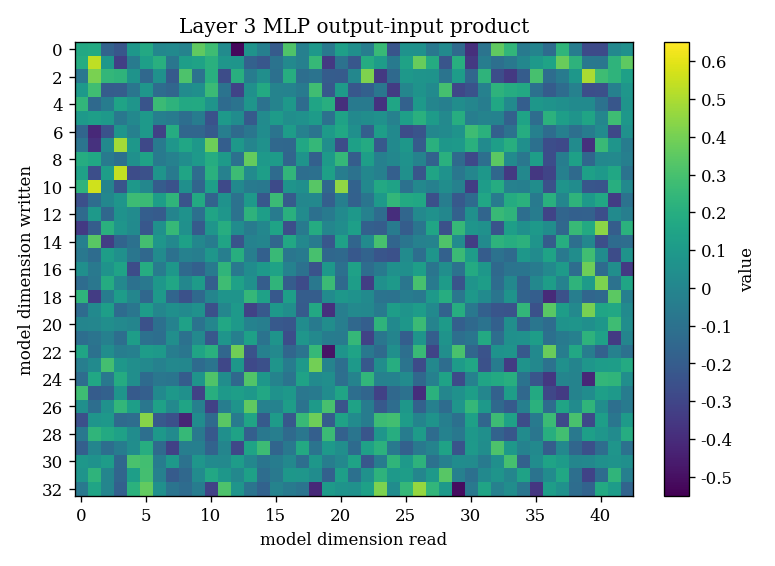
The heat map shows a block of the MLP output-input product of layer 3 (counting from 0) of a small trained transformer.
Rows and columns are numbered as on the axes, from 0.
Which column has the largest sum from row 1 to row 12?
10
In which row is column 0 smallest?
13
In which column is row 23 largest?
18
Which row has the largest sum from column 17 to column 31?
27
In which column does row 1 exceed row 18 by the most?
1
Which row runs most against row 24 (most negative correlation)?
19
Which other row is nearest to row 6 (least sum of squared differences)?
21
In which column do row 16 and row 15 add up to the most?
39
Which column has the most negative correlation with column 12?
32
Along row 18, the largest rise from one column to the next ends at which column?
41
